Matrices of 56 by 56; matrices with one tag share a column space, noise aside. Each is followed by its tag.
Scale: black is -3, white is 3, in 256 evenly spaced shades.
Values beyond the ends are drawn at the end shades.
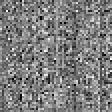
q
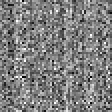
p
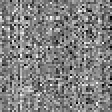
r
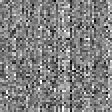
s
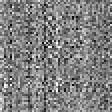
r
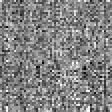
s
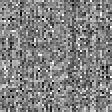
s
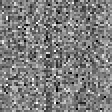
r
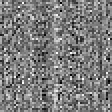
q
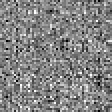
p
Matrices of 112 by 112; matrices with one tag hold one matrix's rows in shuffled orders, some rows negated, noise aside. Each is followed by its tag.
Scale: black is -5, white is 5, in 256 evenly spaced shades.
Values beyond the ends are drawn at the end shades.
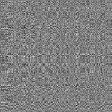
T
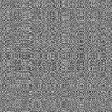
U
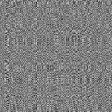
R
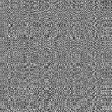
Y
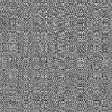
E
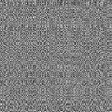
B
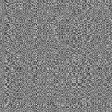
R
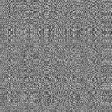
Y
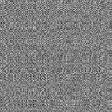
B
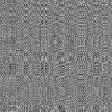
E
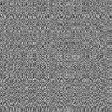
B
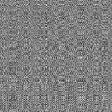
E
